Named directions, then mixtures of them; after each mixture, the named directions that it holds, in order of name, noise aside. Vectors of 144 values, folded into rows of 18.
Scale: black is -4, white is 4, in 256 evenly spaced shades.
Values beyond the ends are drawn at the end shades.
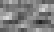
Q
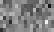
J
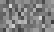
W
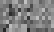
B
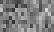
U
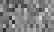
U, W.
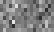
J, U, W.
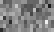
J.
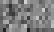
B.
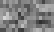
Q, W.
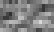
Q.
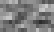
Q.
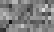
B, J, Q.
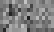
B.
